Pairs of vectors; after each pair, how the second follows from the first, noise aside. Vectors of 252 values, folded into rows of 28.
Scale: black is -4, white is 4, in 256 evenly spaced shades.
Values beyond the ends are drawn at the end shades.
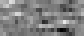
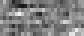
reversed.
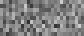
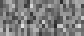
sign-scrambled.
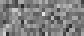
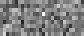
copied.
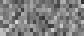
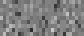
partly zeroed.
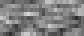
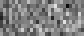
shuffled.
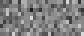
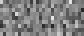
reversed.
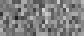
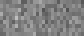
negated, shrunk.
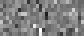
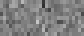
reversed, negated, shrunk.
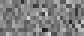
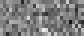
sign-scrambled.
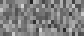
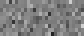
reversed, partly zeroed.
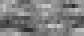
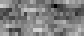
reversed.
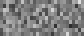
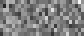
copied.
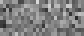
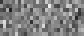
sign-scrambled.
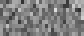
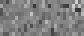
partly zeroed.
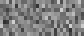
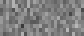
reversed, negated, shrunk.
